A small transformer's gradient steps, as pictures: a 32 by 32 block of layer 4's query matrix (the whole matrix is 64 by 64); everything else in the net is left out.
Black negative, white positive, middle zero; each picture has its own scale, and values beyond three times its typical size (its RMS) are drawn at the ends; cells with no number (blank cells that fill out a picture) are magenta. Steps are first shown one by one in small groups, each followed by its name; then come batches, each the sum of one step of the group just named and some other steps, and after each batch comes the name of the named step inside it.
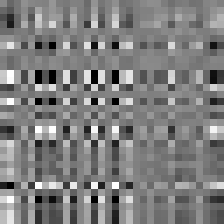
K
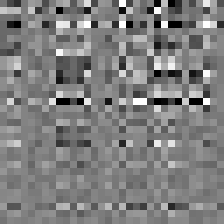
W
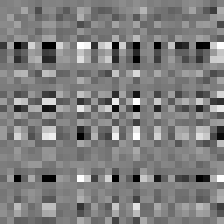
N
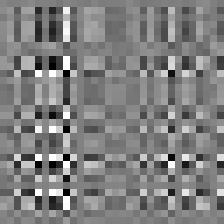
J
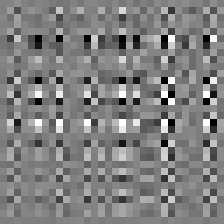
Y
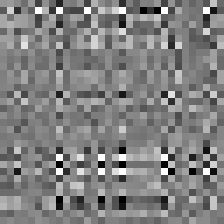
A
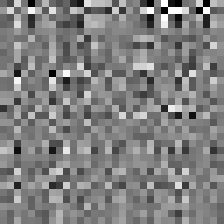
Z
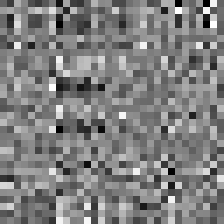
Z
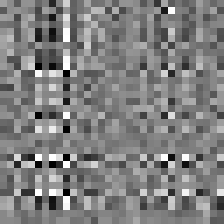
J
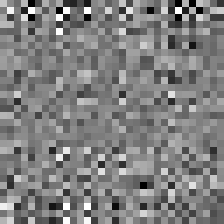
A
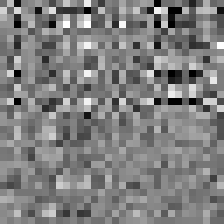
W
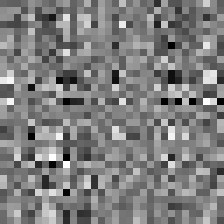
W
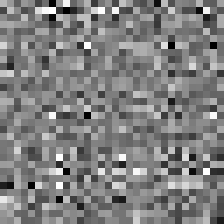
A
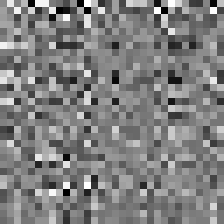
Z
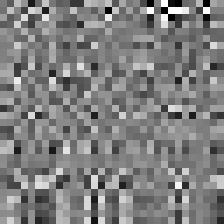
Z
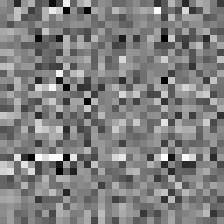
Y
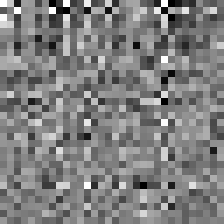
Y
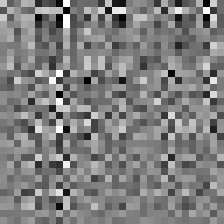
J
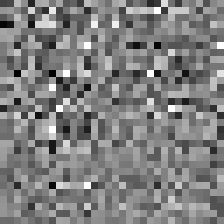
Z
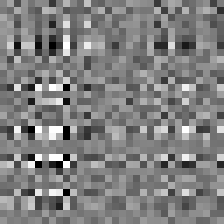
J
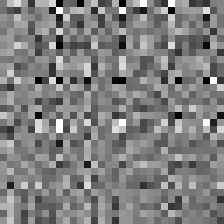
Y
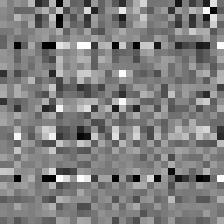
N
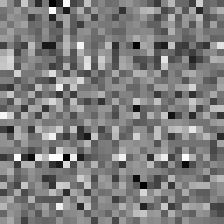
N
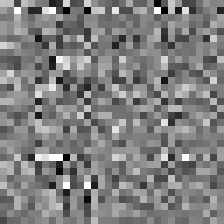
Y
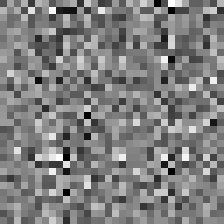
Y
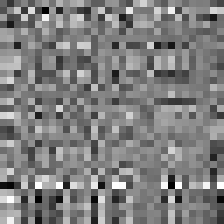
K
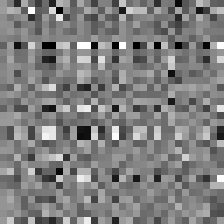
N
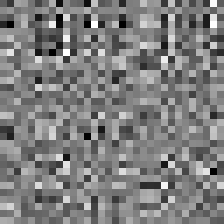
K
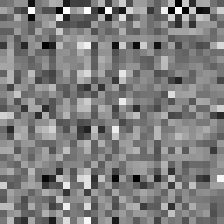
N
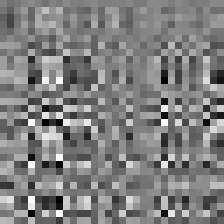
K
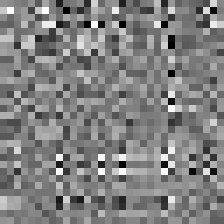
A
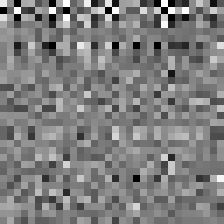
N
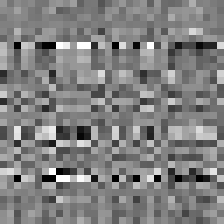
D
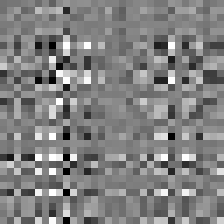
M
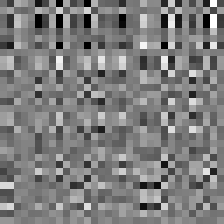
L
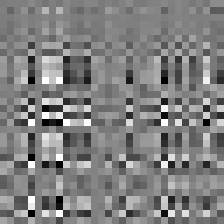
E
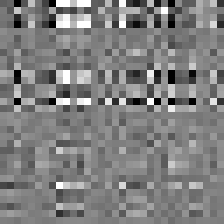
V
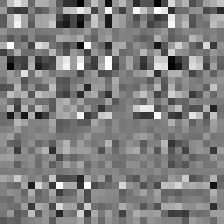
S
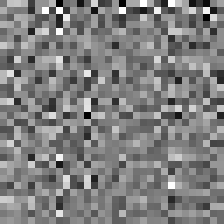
E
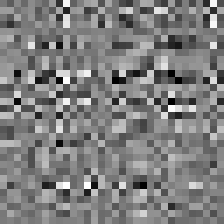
V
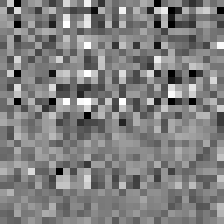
V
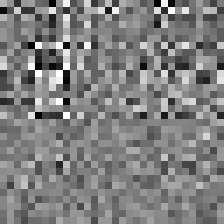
S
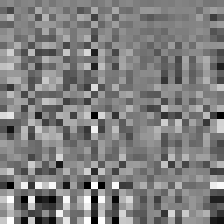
E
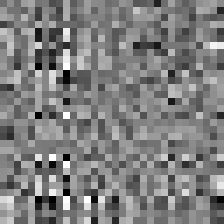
S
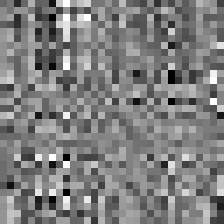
V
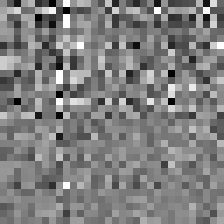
V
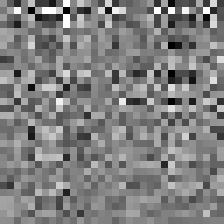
V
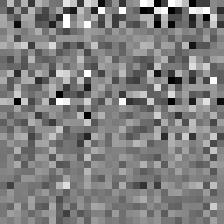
V
